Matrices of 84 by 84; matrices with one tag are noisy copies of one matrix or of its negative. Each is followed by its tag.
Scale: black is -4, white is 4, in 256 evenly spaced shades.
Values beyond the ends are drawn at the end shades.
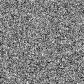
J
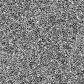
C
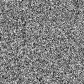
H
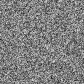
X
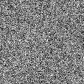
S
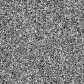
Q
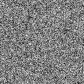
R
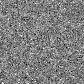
J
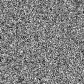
H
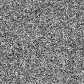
C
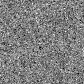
C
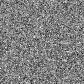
J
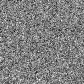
H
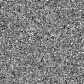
Q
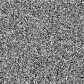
J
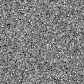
X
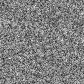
R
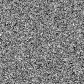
X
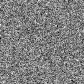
Q
